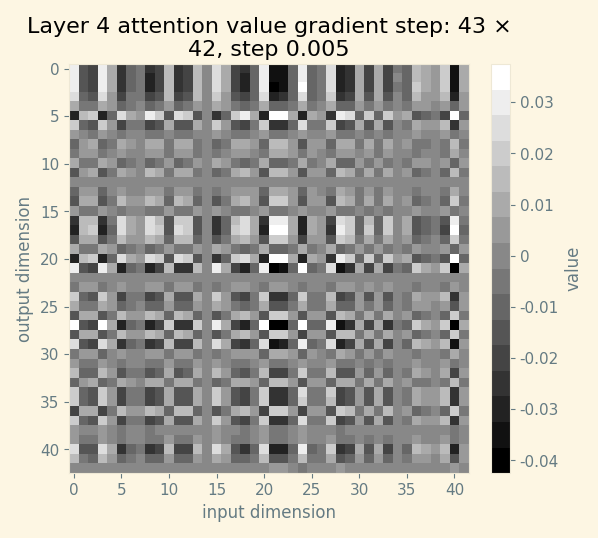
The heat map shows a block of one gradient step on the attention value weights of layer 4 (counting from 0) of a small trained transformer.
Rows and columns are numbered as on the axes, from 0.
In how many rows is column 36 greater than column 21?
24
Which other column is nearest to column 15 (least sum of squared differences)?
27
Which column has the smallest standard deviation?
14
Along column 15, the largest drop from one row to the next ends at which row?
28
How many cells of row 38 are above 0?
5
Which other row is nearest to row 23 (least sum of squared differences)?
9
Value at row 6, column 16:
0.005
